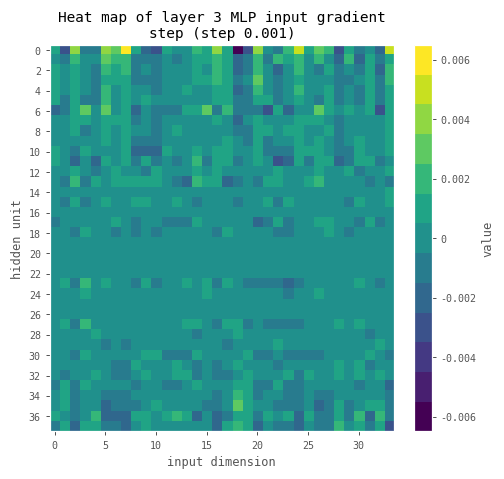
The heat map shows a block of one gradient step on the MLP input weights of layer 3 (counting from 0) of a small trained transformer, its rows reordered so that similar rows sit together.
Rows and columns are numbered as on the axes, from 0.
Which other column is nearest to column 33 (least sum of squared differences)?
24
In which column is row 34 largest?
18
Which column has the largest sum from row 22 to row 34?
3
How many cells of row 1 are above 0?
16
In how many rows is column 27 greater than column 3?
9
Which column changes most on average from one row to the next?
22
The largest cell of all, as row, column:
0, 7
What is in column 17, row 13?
-0.002
